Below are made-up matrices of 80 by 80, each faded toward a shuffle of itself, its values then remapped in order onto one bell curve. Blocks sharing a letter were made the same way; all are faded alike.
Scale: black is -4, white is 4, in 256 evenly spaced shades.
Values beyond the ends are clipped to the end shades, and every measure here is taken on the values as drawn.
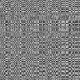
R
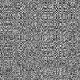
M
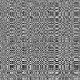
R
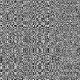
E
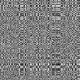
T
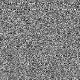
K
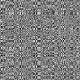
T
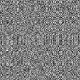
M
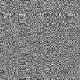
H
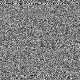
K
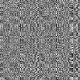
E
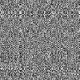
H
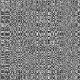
E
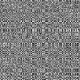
T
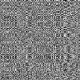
M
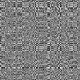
T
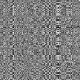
T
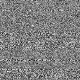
K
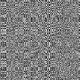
E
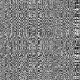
E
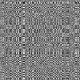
R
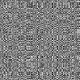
E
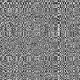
T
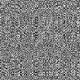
H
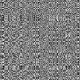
E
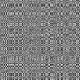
R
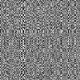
E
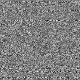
K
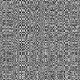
E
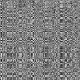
T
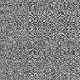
H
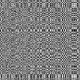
R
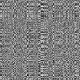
E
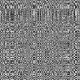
T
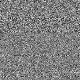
K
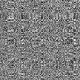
M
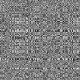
T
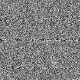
K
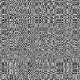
T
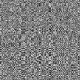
M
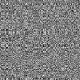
H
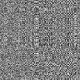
M
